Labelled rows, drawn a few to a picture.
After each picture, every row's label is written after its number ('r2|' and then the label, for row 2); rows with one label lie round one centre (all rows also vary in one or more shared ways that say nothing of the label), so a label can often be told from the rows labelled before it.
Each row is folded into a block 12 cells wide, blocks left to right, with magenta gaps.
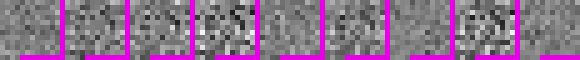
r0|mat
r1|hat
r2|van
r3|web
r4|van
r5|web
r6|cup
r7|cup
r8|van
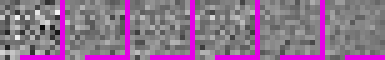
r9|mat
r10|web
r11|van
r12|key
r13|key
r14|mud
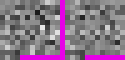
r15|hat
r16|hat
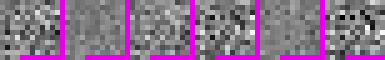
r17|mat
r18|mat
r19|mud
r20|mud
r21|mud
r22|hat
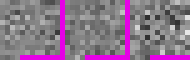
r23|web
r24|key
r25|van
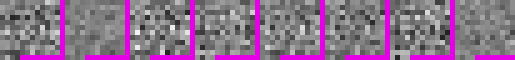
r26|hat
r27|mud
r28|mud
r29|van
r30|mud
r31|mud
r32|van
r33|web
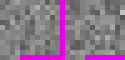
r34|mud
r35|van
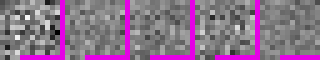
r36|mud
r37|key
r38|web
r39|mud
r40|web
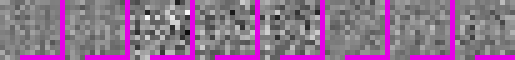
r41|mat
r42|mud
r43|key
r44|key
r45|web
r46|key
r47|mud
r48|van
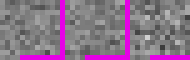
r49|mat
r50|key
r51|mat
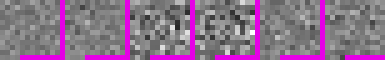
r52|web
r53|mat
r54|web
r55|van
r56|cup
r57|hat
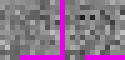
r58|web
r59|hat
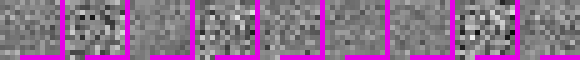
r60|van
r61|cup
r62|mud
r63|key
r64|mat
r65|hat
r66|van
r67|mud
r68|key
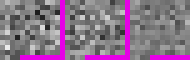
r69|web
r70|web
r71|mat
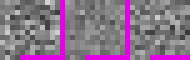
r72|mat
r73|cup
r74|web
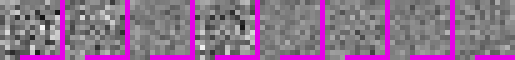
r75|mud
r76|key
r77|web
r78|web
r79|mud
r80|web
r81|van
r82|cup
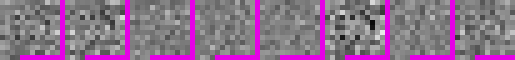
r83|van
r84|cup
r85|mat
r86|cup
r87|mat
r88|van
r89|key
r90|key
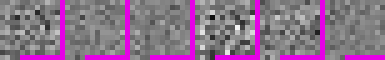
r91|hat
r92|van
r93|web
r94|mud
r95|key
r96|hat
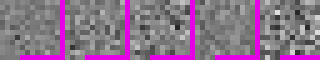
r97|van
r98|van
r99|key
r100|hat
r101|cup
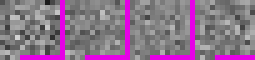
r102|mud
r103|van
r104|mud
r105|mat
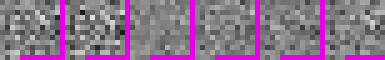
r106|web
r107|web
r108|cup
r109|cup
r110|cup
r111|hat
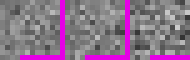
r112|hat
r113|key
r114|van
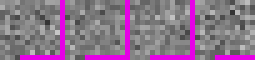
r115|van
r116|web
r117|cup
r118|key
